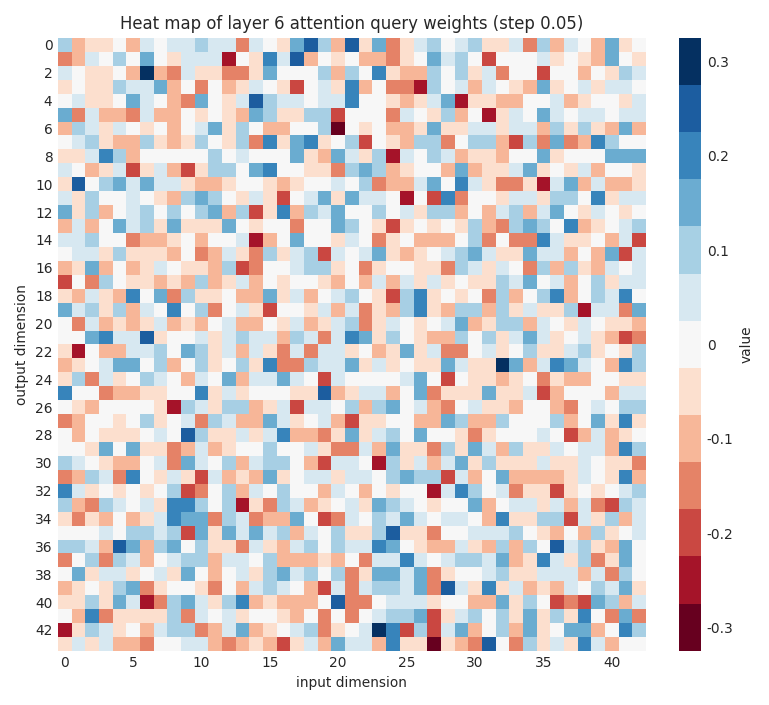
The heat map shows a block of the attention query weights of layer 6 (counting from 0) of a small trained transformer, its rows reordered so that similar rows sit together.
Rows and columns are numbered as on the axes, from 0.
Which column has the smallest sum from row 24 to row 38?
27
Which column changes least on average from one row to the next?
11
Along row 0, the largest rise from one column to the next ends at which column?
21
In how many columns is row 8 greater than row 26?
21
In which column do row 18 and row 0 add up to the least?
24
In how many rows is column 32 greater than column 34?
18
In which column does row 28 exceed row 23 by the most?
16
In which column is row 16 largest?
2
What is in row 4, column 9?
-0.15
